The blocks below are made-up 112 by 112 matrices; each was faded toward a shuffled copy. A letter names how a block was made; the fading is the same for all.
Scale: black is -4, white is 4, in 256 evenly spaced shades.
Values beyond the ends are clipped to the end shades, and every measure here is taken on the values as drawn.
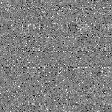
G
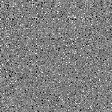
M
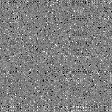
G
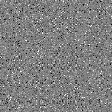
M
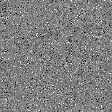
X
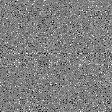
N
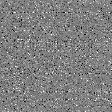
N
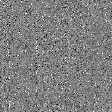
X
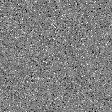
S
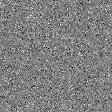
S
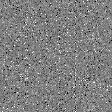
X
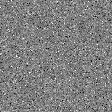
S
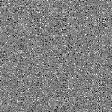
M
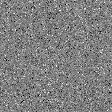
S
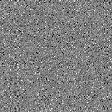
M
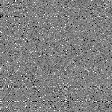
G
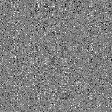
M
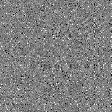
M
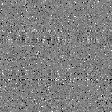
G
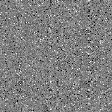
X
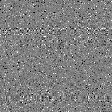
G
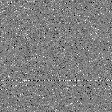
G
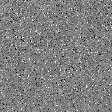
N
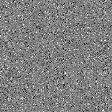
X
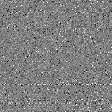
G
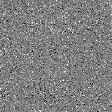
X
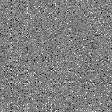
M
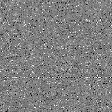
G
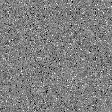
X
